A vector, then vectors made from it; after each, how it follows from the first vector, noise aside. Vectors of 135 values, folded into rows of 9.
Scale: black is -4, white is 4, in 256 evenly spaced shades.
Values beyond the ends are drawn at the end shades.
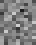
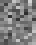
wrapped around, negated.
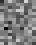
wrapped around.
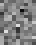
copied.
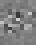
reversed, partly zeroed.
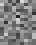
wrapped around, negated.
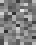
negated.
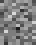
copied.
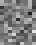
reversed, negated.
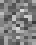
negated.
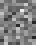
negated.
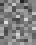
wrapped around.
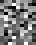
wrapped around, negated, scaled up.
